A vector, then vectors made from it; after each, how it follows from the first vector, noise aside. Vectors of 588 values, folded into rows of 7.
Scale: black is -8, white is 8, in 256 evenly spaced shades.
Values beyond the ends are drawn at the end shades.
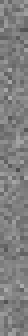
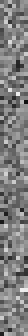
wrapped around, negated, scaled up.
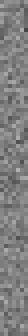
sign-scrambled.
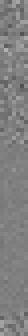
reversed, partly zeroed.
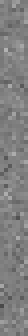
reversed, partly zeroed.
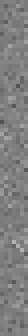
wrapped around, partly zeroed.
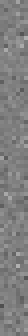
reversed, partly zeroed.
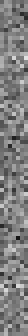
wrapped around, scaled up.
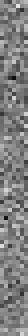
wrapped around, scaled up.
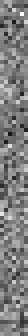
wrapped around, negated, scaled up.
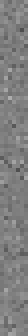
partly zeroed.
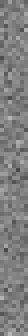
sign-scrambled.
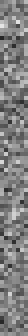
wrapped around, scaled up.
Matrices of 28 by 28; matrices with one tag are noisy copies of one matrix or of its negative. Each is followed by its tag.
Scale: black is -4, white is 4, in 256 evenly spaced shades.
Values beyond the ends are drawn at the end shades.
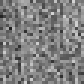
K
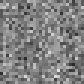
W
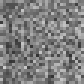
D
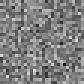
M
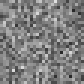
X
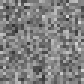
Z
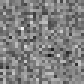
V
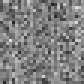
X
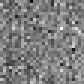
D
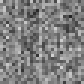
K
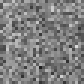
D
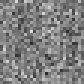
W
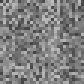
W
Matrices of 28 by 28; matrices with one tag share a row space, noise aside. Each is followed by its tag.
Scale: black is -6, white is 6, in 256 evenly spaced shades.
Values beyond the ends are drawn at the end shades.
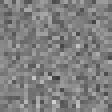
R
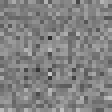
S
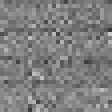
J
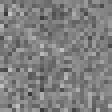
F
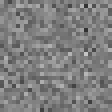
F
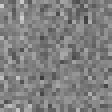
F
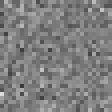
F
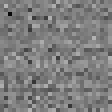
J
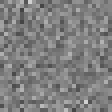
F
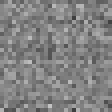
S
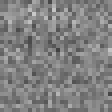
J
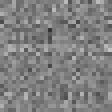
S
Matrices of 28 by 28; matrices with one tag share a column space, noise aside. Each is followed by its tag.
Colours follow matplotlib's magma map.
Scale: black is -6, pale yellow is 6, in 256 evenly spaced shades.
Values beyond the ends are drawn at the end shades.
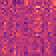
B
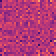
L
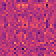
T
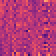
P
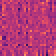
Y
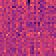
B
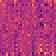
P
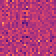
L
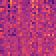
B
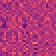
T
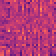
Y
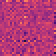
L
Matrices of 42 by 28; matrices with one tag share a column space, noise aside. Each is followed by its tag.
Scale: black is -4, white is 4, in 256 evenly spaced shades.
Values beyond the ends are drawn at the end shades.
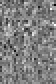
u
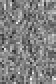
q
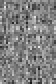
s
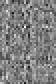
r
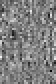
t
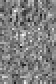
t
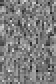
u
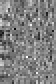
t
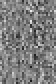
r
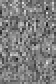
u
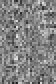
r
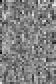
q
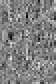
t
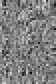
q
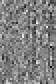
r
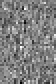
s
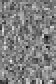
s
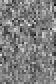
u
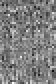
r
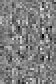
s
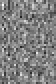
q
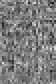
u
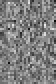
u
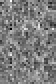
u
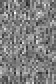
q
